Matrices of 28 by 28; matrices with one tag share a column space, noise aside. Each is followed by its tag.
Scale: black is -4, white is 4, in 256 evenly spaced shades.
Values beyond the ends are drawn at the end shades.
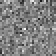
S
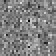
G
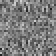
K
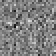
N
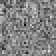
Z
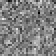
S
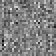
G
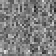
Z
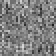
Z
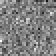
S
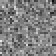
S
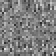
K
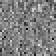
K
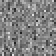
K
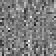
K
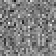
N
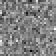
S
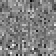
K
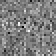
N
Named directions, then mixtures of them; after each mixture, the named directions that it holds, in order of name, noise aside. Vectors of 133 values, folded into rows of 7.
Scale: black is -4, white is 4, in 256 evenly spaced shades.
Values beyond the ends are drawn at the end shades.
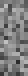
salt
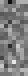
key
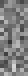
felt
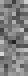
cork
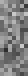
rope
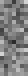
cork.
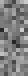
cork, felt.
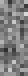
key, rope.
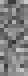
cork, key.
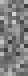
cork, rope.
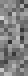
felt, rope.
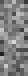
cork.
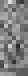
key, rope.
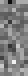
key.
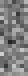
cork, felt.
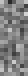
key, rope.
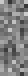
key, rope.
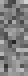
cork, key.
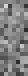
rope, salt.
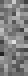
cork.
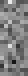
key.
